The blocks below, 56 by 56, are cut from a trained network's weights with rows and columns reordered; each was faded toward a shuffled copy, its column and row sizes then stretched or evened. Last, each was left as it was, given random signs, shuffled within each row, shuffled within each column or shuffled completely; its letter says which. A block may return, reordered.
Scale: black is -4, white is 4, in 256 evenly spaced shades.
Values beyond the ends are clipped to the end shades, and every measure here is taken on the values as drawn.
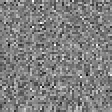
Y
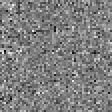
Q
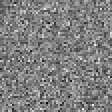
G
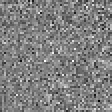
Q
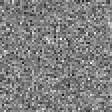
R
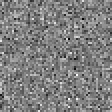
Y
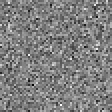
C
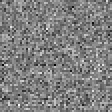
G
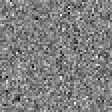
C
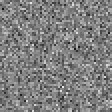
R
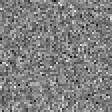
R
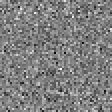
G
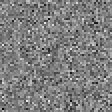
Q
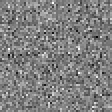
Y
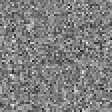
Q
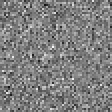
Y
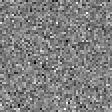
R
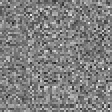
Y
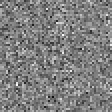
C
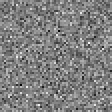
C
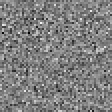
G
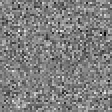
Q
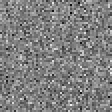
C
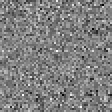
G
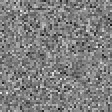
G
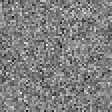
C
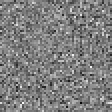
Q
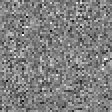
C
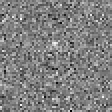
Y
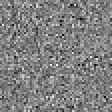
Q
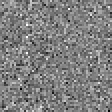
C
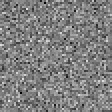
R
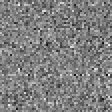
G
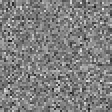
C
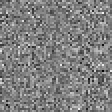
Y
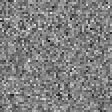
G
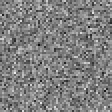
R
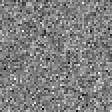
R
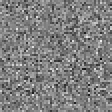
Q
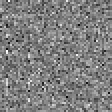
C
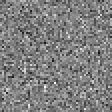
C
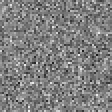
G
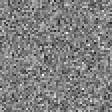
R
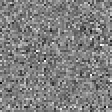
Q
